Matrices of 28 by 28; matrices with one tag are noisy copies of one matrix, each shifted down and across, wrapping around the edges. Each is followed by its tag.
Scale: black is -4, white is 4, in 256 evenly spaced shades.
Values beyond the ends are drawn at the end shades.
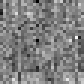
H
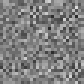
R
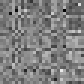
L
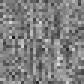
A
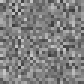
R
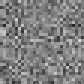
R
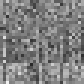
H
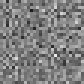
R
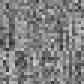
A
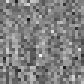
A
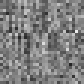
A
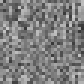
A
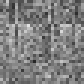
H
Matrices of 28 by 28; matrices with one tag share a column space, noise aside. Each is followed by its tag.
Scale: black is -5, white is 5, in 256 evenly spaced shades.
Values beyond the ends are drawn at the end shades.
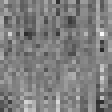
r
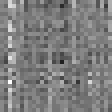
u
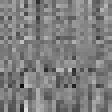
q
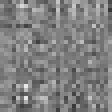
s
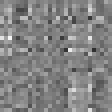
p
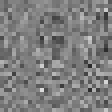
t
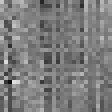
u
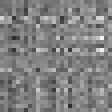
p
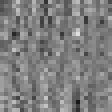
r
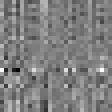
q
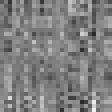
r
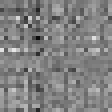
p
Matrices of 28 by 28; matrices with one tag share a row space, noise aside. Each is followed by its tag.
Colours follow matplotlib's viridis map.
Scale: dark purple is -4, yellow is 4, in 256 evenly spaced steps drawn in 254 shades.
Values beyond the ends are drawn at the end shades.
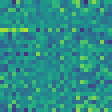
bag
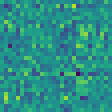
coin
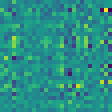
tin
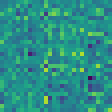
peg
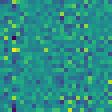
tin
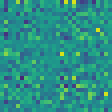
coin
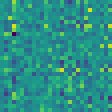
tin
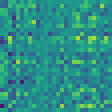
bag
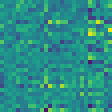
peg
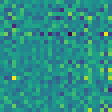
tin
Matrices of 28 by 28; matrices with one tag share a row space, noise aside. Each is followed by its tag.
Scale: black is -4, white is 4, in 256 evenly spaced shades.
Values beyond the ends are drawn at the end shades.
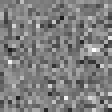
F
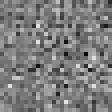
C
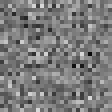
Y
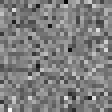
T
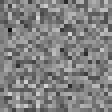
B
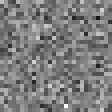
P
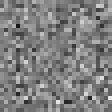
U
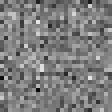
Y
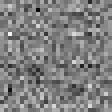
Y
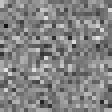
P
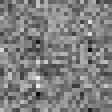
Y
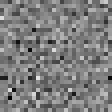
B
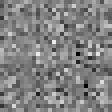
C
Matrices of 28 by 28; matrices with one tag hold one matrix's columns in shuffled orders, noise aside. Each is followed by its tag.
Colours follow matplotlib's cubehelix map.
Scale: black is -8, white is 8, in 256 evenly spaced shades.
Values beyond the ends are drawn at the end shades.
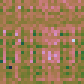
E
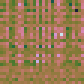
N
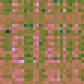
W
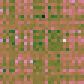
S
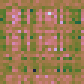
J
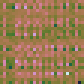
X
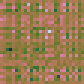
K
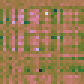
J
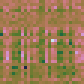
E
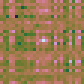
S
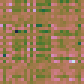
W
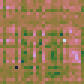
E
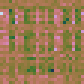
J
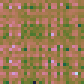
X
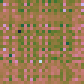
W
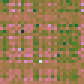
W
